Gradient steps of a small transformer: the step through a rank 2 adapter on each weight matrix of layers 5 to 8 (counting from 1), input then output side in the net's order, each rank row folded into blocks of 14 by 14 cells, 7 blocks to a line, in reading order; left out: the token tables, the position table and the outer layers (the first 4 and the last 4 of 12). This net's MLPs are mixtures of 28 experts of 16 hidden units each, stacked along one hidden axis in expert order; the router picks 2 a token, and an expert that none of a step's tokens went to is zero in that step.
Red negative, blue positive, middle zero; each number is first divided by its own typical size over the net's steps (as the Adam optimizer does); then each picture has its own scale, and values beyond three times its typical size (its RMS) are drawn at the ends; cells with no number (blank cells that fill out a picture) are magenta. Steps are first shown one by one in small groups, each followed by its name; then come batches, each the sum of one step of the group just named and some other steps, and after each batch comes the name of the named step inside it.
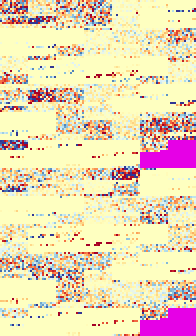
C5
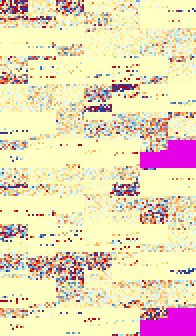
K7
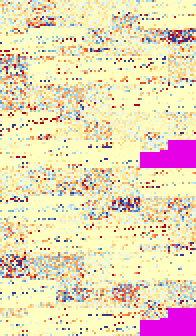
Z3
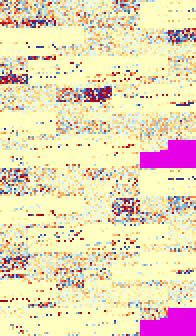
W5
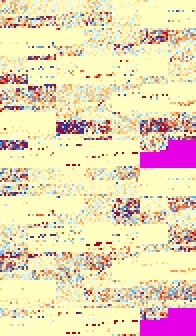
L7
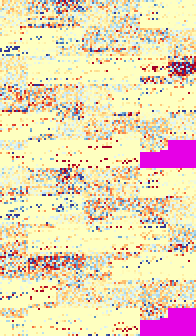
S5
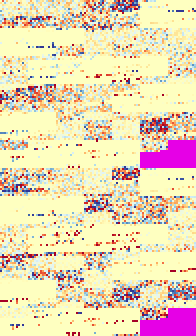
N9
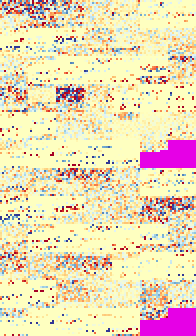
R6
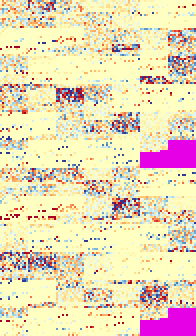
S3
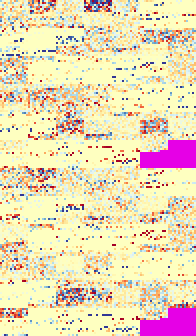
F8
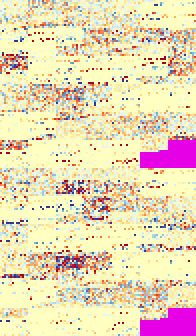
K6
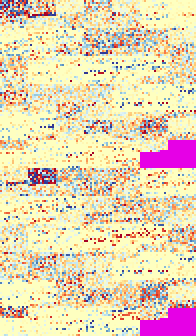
F8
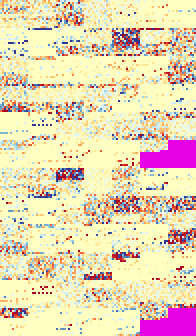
K7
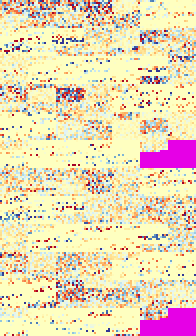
R6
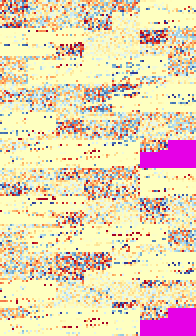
K7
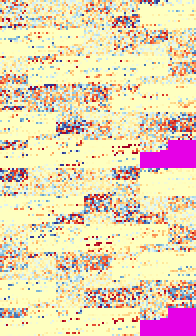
L7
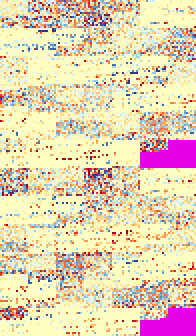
N9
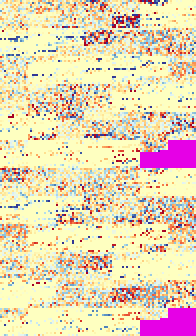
F8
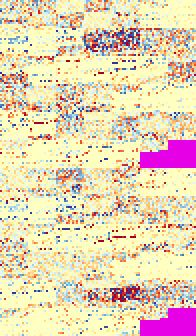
Z3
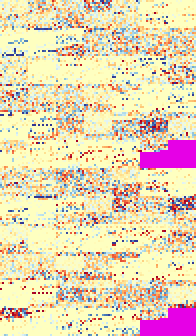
F8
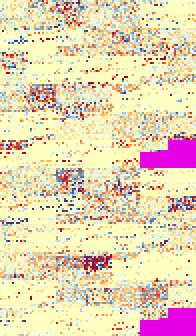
K6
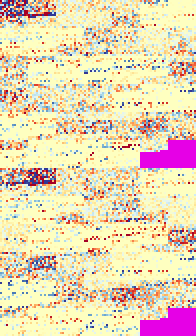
Z3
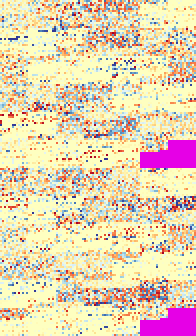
Z3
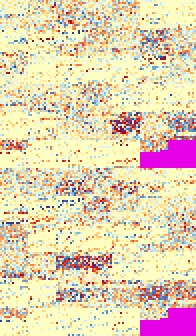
K6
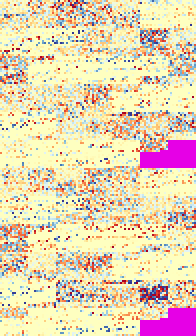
Z3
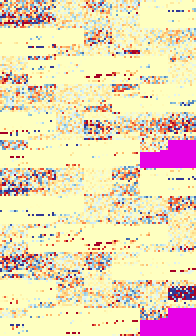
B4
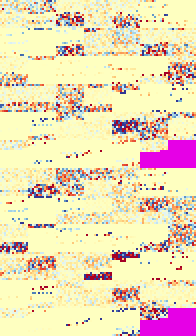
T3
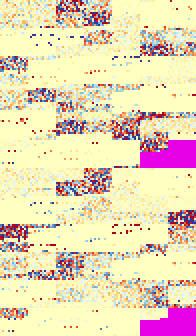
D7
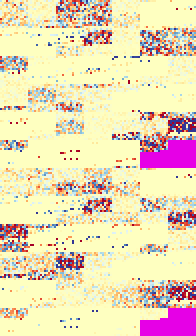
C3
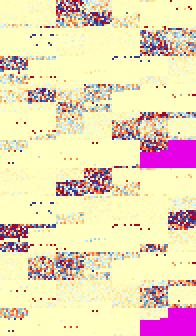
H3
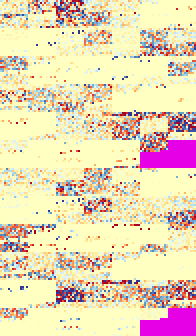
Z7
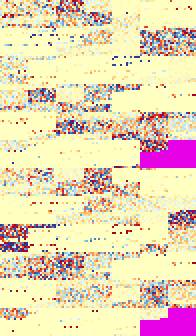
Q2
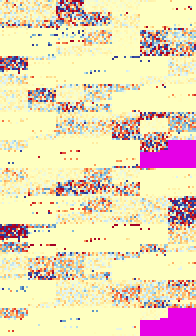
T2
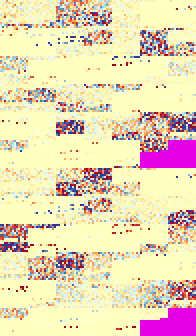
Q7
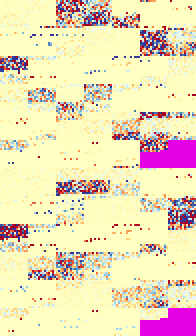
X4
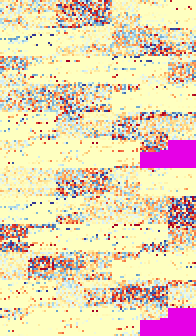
H3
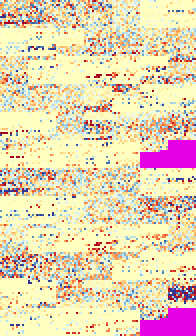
B4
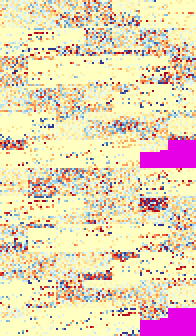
T3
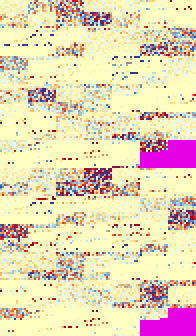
H3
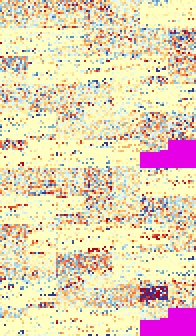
C3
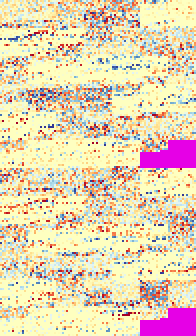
D7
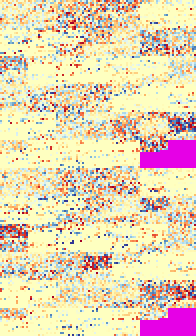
C3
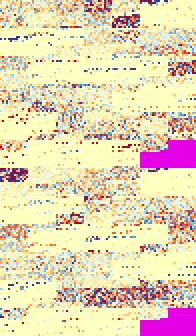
D7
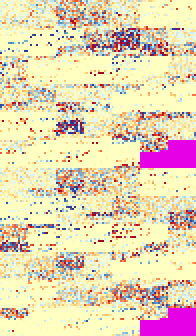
D7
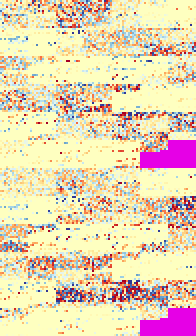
Z7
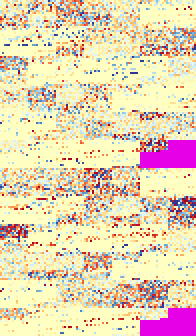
T2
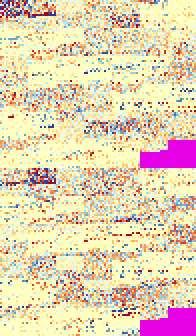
T3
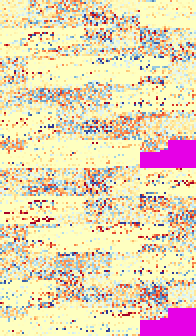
D7
